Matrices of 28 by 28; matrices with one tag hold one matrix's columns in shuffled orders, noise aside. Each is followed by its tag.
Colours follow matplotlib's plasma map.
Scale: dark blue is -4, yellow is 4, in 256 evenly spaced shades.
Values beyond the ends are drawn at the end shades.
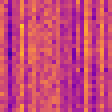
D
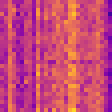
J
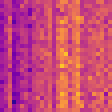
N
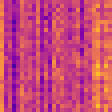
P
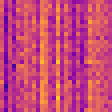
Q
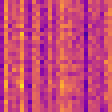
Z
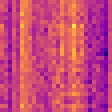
D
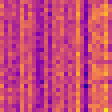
J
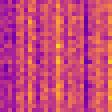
Q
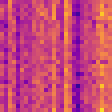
J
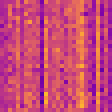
N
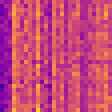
J
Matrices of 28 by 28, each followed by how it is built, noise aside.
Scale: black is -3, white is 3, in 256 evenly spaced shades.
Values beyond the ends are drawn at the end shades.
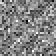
Hankel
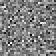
repeating rows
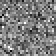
noise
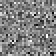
uneven rows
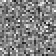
noise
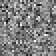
noise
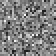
noise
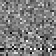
uneven rows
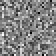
repeating rows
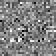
uneven rows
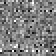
uneven rows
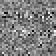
uneven rows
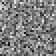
noise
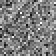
Hankel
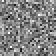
noise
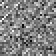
Hankel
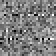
uneven rows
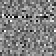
uneven rows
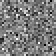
repeating rows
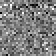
uneven rows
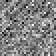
Hankel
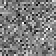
Hankel
